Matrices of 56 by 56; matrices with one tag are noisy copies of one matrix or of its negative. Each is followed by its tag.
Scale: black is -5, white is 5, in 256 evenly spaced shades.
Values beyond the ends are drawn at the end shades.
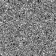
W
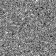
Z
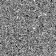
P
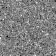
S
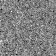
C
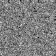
W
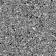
P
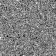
S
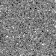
S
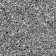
Z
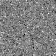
S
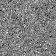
Z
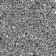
S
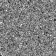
W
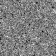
S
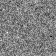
Z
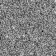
S
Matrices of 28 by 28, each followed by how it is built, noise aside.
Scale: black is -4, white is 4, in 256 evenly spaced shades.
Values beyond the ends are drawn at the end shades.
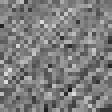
Hankel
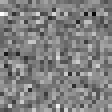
uneven rows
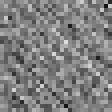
Toeplitz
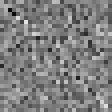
diagonal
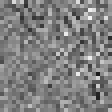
upper triangular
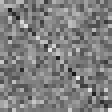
diagonal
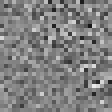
upper triangular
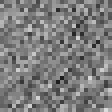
Hankel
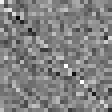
diagonal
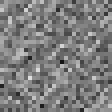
Hankel
